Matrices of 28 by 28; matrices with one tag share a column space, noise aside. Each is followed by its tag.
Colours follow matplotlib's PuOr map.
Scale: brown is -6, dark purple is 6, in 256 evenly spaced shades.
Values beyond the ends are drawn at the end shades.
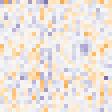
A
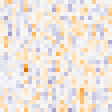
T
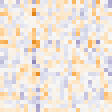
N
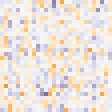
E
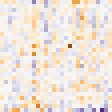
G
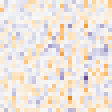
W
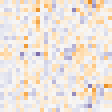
E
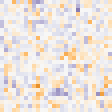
E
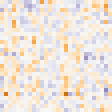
E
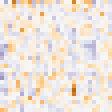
A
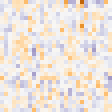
A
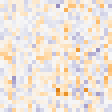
E
